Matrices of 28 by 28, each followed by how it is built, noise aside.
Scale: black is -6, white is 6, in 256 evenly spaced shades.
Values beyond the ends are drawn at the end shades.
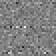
uneven rows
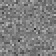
noise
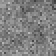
smooth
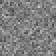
noise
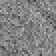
Toeplitz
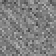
Toeplitz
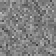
Toeplitz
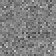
uneven rows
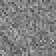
Toeplitz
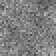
smooth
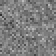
Toeplitz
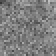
smooth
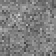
smooth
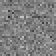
uneven rows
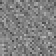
Toeplitz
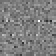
uneven rows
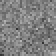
smooth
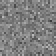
noise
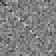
diagonal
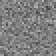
noise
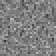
noise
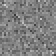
diagonal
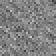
Toeplitz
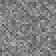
Toeplitz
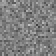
noise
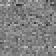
uneven rows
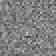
noise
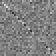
diagonal
